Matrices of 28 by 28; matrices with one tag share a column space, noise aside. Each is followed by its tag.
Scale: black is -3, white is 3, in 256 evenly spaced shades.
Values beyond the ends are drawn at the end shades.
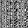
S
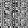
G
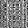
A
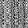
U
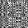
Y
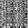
G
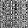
A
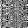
A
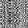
U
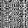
A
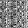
S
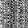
U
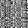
Y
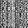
G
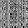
G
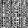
Y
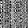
U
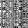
G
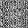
S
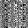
A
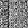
S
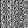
A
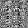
S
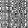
G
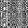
G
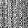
Y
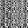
G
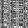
G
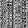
U
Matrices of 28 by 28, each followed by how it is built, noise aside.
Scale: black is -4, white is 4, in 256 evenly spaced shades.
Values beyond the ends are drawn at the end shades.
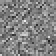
Hankel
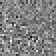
lower triangular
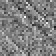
Toeplitz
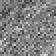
Hankel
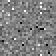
sparse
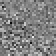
lower triangular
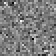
block diagonal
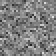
repeating rows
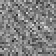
Toeplitz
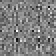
low rank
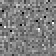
sparse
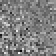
lower triangular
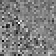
lower triangular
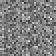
repeating rows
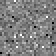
sparse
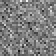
Toeplitz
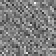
Toeplitz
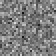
repeating rows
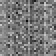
repeating rows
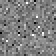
sparse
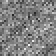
Hankel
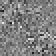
block diagonal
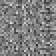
repeating rows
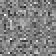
low rank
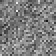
Hankel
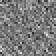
Toeplitz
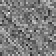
Toeplitz
